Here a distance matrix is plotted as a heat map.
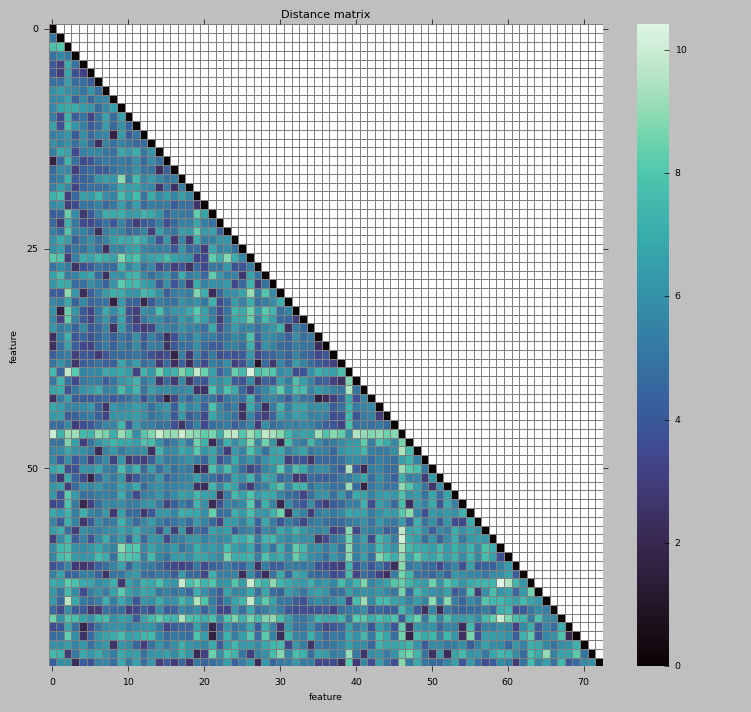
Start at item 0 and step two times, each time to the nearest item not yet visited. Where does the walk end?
42
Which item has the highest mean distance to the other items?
46
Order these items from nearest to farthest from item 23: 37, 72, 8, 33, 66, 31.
66, 37, 31, 33, 8, 72
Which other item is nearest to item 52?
41
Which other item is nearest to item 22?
53
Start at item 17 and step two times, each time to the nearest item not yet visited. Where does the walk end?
61
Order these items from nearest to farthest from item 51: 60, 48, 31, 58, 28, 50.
58, 31, 48, 50, 28, 60
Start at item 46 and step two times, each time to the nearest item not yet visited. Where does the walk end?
11
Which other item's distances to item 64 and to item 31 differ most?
55
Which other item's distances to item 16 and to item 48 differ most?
14
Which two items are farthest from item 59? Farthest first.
63, 67
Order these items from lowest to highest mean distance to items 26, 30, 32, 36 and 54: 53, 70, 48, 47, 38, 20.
47, 38, 20, 53, 70, 48
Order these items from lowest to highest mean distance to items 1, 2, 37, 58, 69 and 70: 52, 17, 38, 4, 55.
4, 38, 52, 17, 55
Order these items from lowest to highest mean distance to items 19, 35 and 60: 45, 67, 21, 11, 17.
45, 17, 21, 11, 67
